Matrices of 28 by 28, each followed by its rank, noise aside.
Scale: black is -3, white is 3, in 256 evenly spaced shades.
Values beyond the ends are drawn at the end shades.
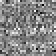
six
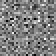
six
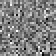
seven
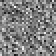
seven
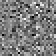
seven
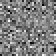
six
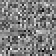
seven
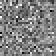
seven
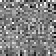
five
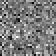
six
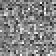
five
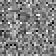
seven
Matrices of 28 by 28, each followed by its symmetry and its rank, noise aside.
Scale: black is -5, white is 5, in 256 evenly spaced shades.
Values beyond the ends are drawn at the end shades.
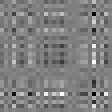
symmetric, rank one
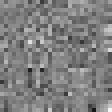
no symmetry, rank three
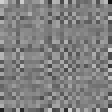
symmetric, rank one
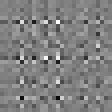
no symmetry, rank two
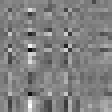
no symmetry, rank one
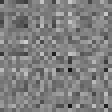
symmetric, rank two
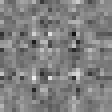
no symmetry, rank two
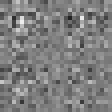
no symmetry, rank three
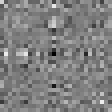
symmetric, rank three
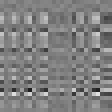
no symmetry, rank one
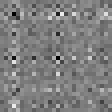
symmetric, rank two
